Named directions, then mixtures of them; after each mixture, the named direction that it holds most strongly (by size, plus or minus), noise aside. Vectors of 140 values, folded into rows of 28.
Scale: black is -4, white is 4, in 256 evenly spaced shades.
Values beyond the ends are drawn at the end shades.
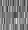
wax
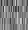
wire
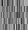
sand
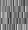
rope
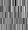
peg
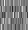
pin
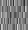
rope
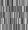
sand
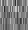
wire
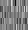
peg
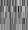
peg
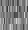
wax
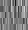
peg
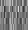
wire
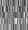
wax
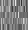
peg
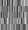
sand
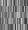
sand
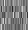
pin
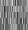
wire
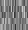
pin
